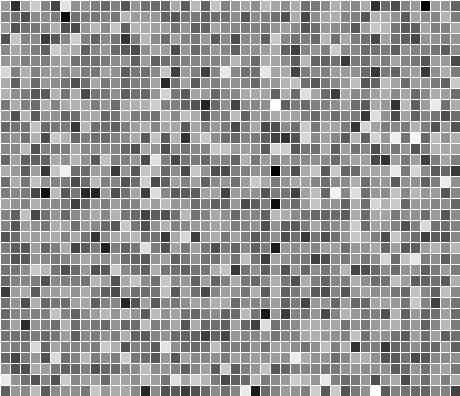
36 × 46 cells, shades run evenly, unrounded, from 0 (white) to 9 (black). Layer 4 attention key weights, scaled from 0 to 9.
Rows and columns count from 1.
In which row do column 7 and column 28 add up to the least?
10
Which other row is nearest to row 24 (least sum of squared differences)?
20
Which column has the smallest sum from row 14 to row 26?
36
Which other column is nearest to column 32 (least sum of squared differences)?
34
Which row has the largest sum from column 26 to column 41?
29
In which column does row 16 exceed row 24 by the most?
28
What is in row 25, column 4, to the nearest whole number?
2
